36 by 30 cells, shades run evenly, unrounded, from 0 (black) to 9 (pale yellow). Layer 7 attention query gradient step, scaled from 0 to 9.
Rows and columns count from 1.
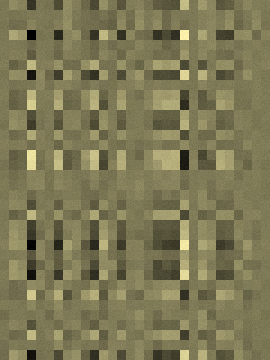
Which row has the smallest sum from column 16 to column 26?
4
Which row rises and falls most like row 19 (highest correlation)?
29
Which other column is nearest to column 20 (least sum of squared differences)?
14
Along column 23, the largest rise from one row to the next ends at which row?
8
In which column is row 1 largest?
21
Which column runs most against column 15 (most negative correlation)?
6
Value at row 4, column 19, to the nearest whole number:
3
